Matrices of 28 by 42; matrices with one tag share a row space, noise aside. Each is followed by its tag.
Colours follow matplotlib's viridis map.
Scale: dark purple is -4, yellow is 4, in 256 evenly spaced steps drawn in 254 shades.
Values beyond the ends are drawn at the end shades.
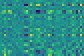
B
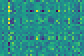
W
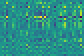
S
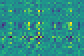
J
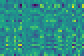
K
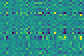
S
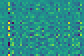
W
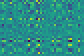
J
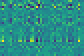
J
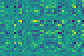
K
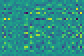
B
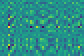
W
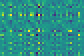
J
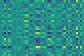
B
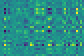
B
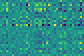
S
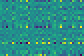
S
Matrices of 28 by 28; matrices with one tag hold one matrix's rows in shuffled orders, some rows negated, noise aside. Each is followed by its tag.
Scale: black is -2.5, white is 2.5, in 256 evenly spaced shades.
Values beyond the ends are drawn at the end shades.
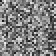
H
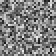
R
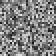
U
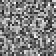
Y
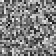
Y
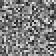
H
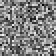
Y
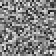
H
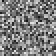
Y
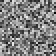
Y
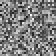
U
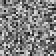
H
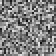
U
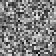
R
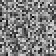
U
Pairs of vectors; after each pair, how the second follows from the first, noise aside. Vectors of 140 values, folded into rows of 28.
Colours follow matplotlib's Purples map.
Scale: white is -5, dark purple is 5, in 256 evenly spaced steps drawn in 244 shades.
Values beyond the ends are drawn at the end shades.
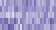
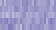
shrunk.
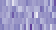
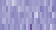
shrunk.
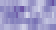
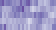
wrapped around.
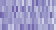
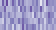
wrapped around.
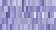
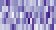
reversed, scaled up.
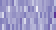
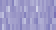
shrunk.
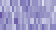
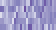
wrapped around.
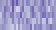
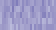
shrunk.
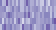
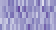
wrapped around.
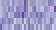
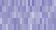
reversed, negated, shrunk.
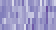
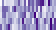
wrapped around, negated, scaled up.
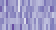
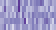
negated.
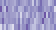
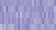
shrunk.
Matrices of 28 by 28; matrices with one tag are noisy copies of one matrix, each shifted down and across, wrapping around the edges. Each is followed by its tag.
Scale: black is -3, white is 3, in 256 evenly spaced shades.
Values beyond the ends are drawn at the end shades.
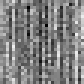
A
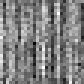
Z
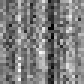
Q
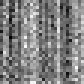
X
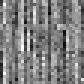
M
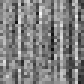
Z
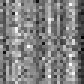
Q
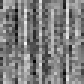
Z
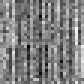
A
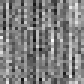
A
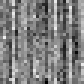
Z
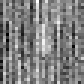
A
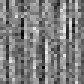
M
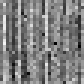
Z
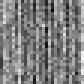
A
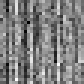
Z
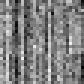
Z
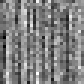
M
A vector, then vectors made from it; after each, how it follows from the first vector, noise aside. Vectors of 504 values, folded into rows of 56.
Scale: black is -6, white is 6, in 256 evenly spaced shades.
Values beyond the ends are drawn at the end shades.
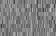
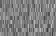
wrapped around, negated.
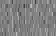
wrapped around, partly zeroed.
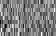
reversed, negated, scaled up.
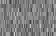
wrapped around, negated.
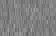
wrapped around, negated, shrunk.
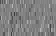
wrapped around, partly zeroed.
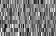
reversed, negated, scaled up.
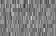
wrapped around, negated.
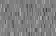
wrapped around, partly zeroed.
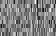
scaled up.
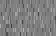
wrapped around, partly zeroed.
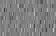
wrapped around, partly zeroed.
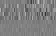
wrapped around, partly zeroed.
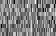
scaled up.
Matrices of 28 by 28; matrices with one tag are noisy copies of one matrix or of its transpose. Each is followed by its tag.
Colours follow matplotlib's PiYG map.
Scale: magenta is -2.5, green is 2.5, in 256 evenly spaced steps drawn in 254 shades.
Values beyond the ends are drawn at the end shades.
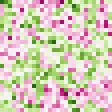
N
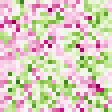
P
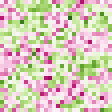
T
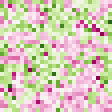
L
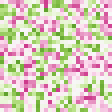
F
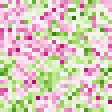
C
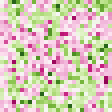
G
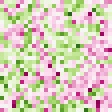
L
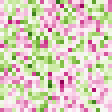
F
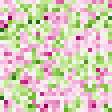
T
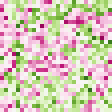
G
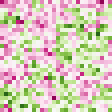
P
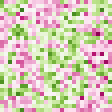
N
